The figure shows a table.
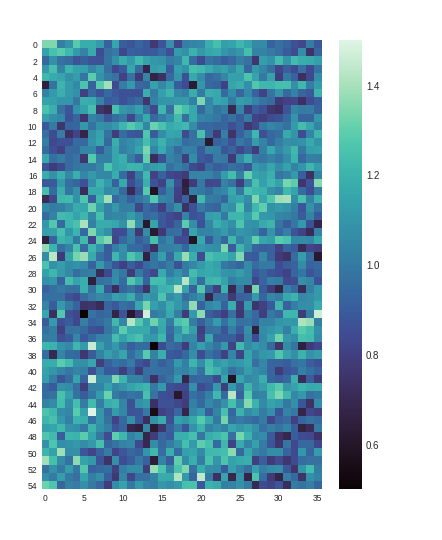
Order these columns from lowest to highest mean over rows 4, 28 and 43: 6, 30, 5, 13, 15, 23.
15, 5, 30, 23, 13, 6
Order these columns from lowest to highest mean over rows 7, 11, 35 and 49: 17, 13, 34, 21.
13, 34, 21, 17
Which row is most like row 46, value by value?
3
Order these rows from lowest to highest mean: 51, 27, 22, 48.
27, 51, 48, 22
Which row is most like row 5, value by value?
24
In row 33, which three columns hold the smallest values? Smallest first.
5, 11, 9
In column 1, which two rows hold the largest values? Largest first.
26, 0
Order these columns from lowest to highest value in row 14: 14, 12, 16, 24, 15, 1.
14, 24, 15, 12, 1, 16
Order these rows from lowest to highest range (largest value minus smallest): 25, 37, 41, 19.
25, 19, 41, 37
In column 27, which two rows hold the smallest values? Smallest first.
35, 54
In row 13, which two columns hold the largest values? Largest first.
13, 32
